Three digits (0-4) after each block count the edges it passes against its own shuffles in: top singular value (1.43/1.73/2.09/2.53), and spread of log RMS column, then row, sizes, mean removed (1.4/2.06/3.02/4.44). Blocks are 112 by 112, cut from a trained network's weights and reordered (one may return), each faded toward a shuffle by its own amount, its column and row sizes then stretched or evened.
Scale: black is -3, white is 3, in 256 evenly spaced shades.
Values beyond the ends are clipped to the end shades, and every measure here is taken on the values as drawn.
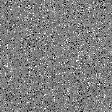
0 2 0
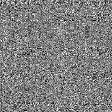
1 1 2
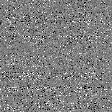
1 1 2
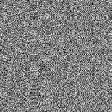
4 0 1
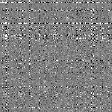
3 3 3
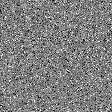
1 0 0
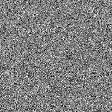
2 0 1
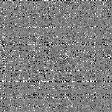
3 2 3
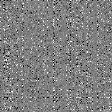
1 3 1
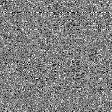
2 0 2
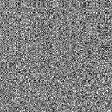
3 1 1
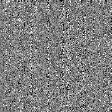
0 3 0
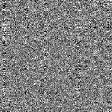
3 2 1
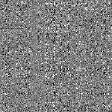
0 3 2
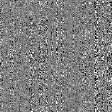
0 4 1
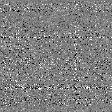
1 1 3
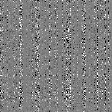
1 4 1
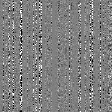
1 4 0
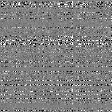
1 2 4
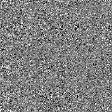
0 2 2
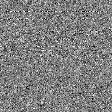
1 0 2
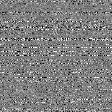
0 0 4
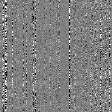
2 4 0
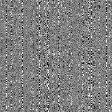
1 4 0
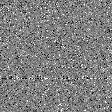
2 0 1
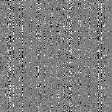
1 4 2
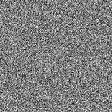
3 0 0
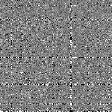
3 2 3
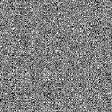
3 2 1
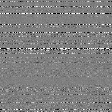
3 0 4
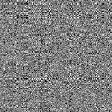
4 2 2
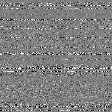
1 0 4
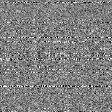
2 0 3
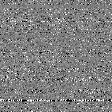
2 0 3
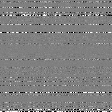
3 0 4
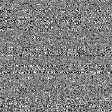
3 0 3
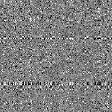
4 2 2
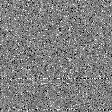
2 0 1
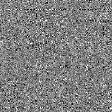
2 2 2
